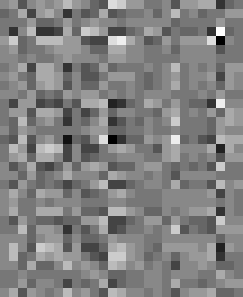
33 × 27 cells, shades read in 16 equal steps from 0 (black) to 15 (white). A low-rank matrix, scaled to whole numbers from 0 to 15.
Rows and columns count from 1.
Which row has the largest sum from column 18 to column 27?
16
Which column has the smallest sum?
8
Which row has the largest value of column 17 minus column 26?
4
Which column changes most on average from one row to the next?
25
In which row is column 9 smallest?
12
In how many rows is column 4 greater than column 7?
11
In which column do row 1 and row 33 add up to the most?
13
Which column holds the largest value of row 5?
14
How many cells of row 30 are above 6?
20
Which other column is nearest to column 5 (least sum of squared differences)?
6
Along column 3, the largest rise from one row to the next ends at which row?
2
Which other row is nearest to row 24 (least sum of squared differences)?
29
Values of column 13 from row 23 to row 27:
8 11 4 4 9
